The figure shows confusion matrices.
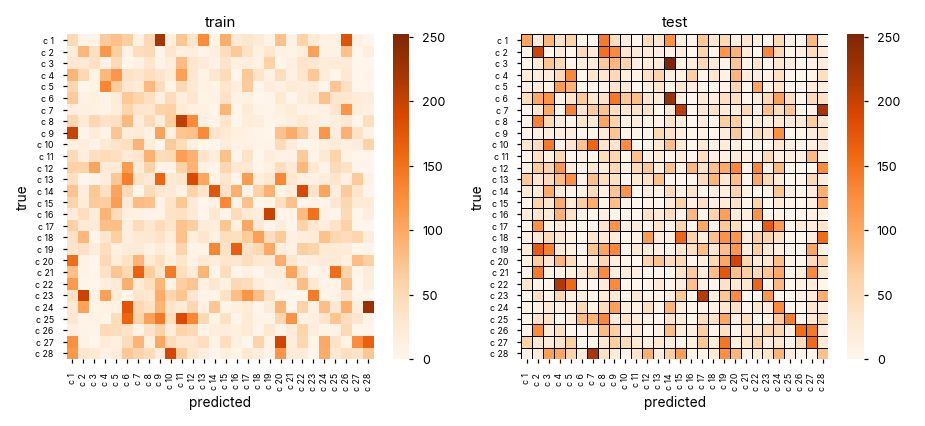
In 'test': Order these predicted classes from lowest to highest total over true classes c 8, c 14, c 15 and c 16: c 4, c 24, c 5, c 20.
c 5, c 24, c 20, c 4
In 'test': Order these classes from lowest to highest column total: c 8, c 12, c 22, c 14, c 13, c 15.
c 13, c 12, c 15, c 22, c 14, c 8
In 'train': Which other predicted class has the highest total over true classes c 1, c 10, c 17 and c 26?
c 9
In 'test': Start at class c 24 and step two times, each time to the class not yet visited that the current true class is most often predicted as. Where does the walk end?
c 20
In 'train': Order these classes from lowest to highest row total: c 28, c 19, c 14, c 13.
c 19, c 28, c 13, c 14
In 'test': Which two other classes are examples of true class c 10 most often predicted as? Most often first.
c 7, c 3
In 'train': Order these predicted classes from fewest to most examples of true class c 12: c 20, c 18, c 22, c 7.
c 18, c 7, c 20, c 22
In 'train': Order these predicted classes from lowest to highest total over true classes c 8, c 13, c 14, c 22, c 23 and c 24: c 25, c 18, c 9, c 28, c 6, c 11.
c 25, c 18, c 28, c 11, c 9, c 6
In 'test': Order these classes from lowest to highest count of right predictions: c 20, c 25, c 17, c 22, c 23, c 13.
c 13, c 17, c 23, c 25, c 22, c 20
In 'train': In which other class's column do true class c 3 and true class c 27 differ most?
c 20
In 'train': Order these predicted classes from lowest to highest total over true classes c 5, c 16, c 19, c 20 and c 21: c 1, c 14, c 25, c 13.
c 13, c 14, c 25, c 1
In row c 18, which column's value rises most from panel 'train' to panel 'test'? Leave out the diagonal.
c 28
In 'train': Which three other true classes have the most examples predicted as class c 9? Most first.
c 1, c 13, c 25
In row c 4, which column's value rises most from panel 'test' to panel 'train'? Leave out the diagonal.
c 11
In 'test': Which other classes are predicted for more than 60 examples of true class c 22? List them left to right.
c 4, c 5, c 9, c 16, c 24
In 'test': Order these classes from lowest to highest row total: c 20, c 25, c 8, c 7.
c 8, c 25, c 20, c 7
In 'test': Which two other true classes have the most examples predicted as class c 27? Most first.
c 26, c 21
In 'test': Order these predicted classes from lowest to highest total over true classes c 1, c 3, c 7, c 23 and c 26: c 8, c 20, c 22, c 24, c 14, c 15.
c 22, c 24, c 20, c 15, c 8, c 14
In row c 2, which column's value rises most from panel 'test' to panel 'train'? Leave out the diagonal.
c 4
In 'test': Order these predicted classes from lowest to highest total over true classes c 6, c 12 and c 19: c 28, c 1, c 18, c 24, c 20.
c 1, c 18, c 28, c 24, c 20
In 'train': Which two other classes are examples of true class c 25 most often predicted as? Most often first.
c 11, c 6
